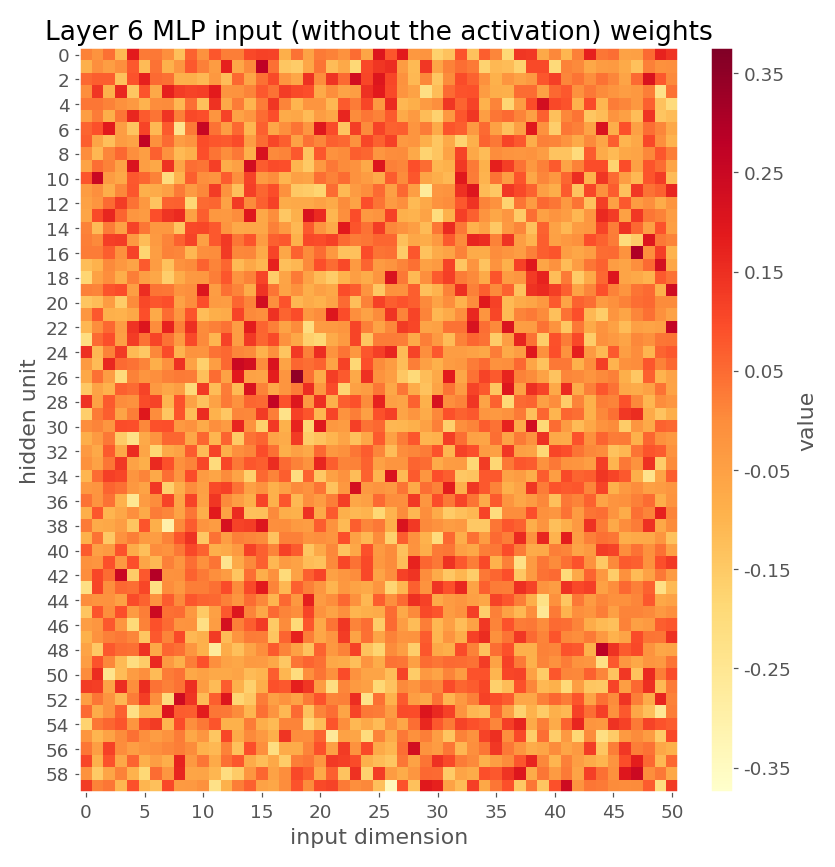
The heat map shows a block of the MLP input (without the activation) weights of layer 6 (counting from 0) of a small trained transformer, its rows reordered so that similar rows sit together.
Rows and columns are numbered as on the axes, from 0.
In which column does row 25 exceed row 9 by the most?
13
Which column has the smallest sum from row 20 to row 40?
0
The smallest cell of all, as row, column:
59, 26
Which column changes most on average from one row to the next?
4
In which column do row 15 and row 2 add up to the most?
48
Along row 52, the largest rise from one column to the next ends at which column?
8
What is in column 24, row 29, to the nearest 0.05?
-0.05
